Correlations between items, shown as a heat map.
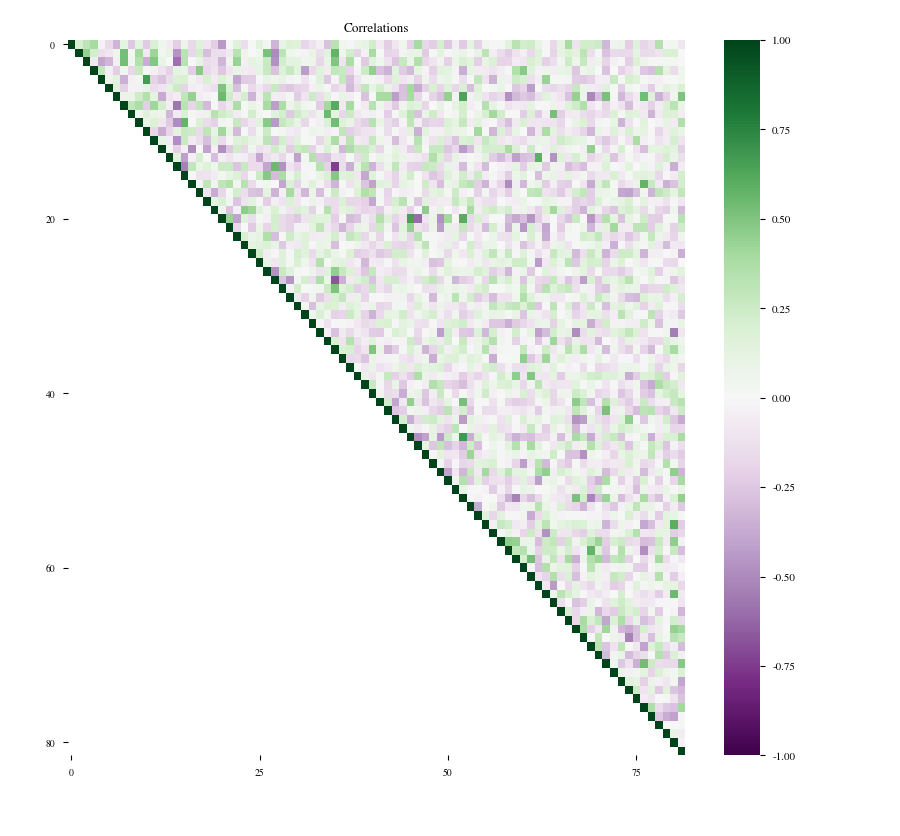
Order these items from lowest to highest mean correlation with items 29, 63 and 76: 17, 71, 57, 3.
57, 3, 17, 71
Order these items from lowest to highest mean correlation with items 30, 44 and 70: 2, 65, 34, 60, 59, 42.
42, 65, 34, 60, 2, 59
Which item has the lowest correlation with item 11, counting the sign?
14
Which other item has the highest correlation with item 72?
21
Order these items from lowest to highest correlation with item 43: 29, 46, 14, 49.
46, 29, 49, 14
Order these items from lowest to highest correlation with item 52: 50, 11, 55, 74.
74, 55, 11, 50
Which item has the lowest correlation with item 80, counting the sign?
33
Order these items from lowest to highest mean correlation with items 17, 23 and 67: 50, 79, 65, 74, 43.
74, 43, 65, 79, 50
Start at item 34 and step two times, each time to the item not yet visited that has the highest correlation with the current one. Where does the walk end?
64
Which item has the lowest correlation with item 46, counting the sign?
20
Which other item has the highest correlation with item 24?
19
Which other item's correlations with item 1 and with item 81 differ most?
71
